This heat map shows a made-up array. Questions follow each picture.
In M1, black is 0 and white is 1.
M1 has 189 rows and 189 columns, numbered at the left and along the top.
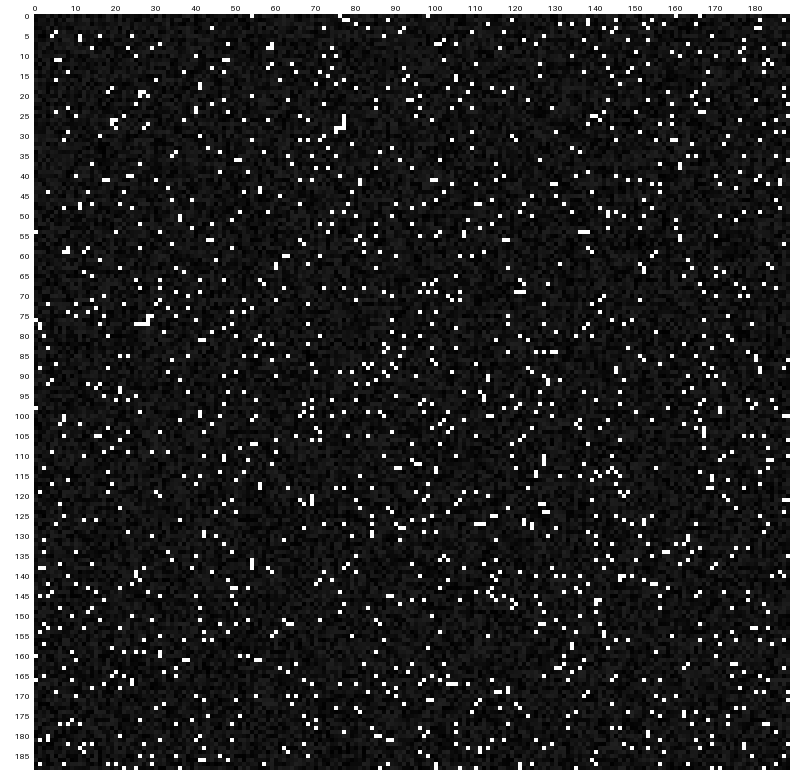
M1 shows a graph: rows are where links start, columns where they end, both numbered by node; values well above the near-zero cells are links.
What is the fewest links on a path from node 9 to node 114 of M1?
2
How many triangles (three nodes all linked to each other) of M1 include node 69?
6
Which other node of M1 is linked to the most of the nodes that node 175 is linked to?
node 166
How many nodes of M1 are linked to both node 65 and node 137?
2
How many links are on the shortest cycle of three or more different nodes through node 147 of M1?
4
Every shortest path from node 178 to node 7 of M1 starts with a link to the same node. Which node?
node 84
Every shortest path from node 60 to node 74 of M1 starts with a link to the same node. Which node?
node 71
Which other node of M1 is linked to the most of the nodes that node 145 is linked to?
node 181
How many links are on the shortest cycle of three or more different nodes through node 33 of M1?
5
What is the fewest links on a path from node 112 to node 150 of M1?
4
